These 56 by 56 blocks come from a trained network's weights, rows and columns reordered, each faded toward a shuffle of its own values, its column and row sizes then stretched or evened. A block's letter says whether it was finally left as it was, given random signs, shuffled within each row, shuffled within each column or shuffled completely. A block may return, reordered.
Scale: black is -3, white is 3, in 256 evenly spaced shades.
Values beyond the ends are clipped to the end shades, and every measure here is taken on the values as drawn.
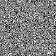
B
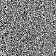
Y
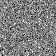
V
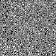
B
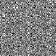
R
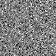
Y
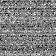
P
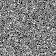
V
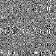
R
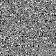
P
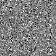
Y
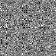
B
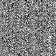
Y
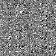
B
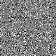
B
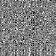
R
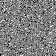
V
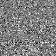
P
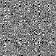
R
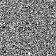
B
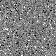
V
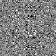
R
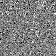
P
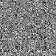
R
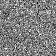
V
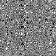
R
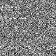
P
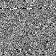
P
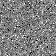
V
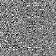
R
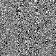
Y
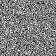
V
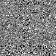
B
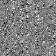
Y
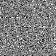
P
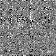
B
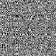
R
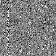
Y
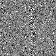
Y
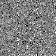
Y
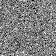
V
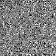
B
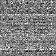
R
